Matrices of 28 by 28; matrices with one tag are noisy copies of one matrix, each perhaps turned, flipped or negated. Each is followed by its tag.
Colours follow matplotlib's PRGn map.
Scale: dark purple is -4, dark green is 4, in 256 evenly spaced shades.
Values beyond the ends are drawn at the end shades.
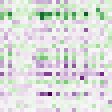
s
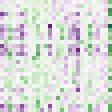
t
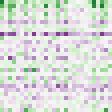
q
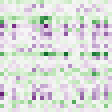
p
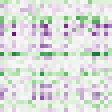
p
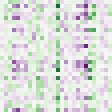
p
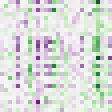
s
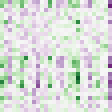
t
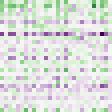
q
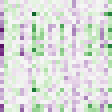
t
